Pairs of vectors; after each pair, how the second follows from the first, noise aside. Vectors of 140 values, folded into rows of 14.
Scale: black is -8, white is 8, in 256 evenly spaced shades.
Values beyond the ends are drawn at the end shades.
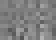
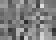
scaled up.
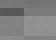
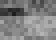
scaled up.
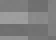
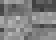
wrapped around, negated, scaled up.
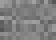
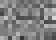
reversed, negated, scaled up.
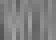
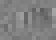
reversed, negated, partly zeroed.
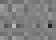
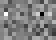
reversed, negated, scaled up.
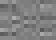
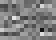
scaled up.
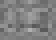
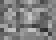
scaled up.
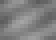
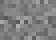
sign-scrambled.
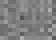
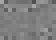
reversed, negated, partly zeroed.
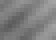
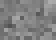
sign-scrambled.
